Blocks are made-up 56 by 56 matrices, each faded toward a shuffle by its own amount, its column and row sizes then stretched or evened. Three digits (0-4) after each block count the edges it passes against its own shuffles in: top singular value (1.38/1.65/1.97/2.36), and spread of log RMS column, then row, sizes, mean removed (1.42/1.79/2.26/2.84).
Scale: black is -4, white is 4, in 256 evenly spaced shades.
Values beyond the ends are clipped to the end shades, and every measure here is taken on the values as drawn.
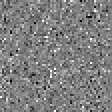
1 2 0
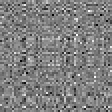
4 1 2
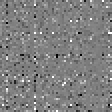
1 3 2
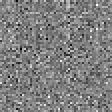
2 1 1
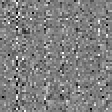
3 3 0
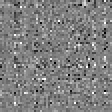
1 3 3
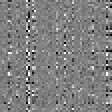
4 4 1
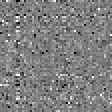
3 1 2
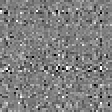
3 2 3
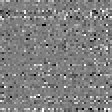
2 2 4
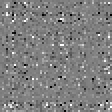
0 2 3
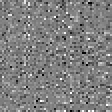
3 1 1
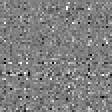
0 2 3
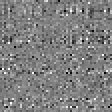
3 1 3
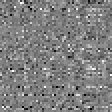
3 1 3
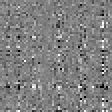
3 3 2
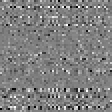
4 1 4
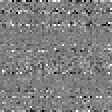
1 1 4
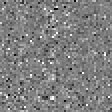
1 1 0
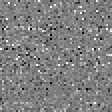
0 0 2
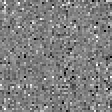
0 2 1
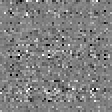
0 2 4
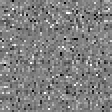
2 0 1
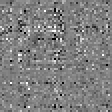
2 3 3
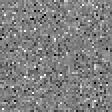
0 1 0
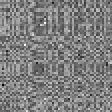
4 0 0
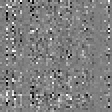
1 4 2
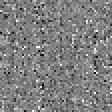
0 2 0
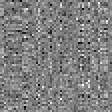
4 3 0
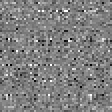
3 0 3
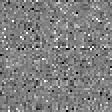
3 0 1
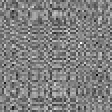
4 3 0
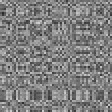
4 1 3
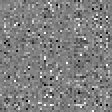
2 3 0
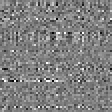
3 1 4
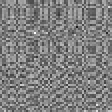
4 1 0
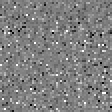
0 0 1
